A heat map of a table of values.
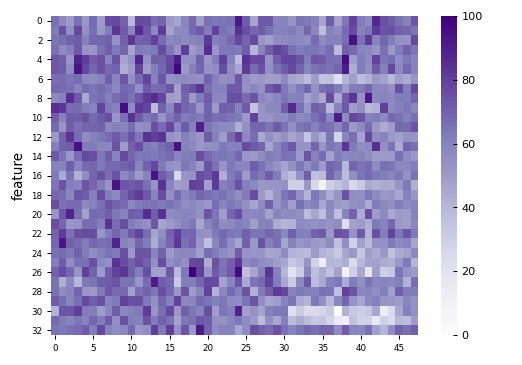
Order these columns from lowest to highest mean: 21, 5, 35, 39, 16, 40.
35, 40, 39, 16, 21, 5
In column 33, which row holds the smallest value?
30
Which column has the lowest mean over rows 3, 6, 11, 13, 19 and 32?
37
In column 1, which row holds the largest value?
23
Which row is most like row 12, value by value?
20
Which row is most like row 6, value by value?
24
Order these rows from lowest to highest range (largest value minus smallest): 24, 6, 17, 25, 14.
14, 24, 6, 25, 17
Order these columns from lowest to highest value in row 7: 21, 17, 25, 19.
25, 21, 17, 19
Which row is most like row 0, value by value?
1
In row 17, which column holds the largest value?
8
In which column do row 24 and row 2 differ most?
39
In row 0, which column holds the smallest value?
10
